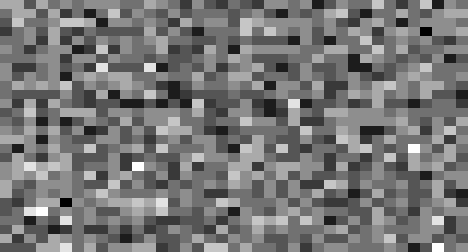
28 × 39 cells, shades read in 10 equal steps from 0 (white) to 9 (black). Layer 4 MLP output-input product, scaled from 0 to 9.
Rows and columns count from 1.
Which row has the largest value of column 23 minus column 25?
12
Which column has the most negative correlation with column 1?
19
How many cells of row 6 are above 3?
31
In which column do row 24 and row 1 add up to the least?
4
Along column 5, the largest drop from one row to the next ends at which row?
27
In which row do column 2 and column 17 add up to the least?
18
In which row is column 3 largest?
25
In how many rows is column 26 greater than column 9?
12
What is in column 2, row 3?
2
